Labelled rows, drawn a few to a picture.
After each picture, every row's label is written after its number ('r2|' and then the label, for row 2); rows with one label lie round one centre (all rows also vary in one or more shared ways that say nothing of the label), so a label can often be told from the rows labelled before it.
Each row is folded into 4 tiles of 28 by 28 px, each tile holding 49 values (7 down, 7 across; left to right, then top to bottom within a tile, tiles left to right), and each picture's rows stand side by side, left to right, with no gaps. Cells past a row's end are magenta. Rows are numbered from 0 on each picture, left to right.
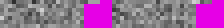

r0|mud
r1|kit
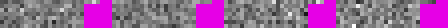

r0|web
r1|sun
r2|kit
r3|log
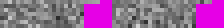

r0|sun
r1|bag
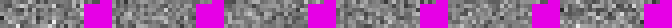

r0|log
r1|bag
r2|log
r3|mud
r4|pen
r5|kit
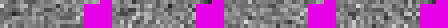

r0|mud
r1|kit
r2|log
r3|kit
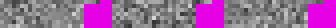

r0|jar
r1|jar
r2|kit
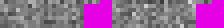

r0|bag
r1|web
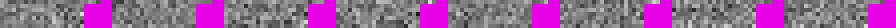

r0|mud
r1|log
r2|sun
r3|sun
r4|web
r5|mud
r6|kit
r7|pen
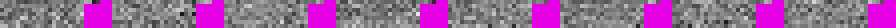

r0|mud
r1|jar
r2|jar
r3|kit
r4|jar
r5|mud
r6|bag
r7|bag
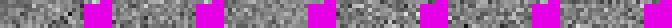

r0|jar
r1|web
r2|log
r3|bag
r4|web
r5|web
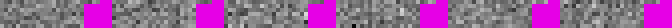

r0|log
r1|sun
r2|kit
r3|mud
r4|bag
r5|web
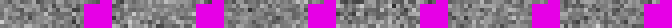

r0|kit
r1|pen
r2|pen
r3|web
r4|web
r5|log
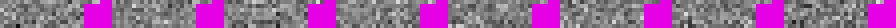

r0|sun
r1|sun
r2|bag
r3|kit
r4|pen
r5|log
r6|sun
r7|web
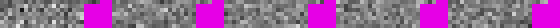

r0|log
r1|bag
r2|kit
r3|sun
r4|log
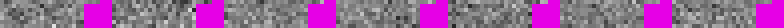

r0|kit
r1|jar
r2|sun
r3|mud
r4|bag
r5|bag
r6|pen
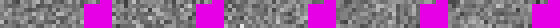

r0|jar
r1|bag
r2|log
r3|mud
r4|log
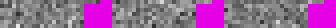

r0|log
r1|jar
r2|mud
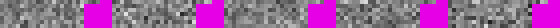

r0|sun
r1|jar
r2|mud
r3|sun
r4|log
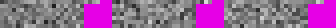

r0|bag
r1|bag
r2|kit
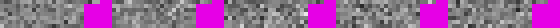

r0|log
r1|kit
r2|log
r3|sun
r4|log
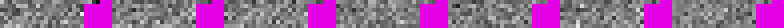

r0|pen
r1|kit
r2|pen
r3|pen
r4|jar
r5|pen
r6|bag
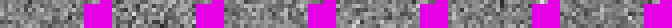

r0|pen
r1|pen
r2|kit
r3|jar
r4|kit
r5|jar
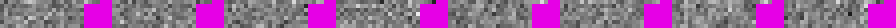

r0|bag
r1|mud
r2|log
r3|kit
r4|web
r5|bag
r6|pen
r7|sun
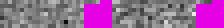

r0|sun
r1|mud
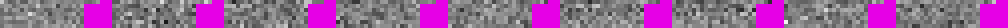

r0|kit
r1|kit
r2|bag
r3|web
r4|mud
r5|kit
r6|kit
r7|jar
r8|sun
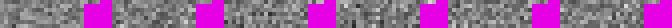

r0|web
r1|jar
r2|web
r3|mud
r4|web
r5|bag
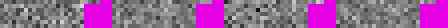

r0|web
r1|mud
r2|kit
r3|jar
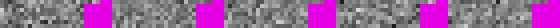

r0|log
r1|mud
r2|log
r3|log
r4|pen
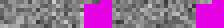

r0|pen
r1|pen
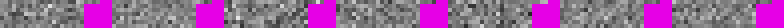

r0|log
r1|bag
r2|pen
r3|kit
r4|sun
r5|pen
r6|pen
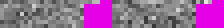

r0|web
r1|jar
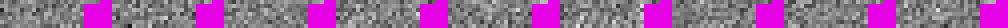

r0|bag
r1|web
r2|pen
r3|pen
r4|jar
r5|sun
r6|log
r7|kit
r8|pen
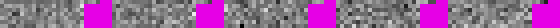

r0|web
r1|mud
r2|mud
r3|bag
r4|kit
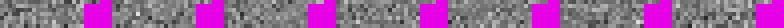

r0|sun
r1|log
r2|sun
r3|sun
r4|kit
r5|mud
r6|web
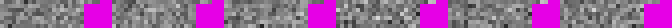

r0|web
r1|mud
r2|web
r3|sun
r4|log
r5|mud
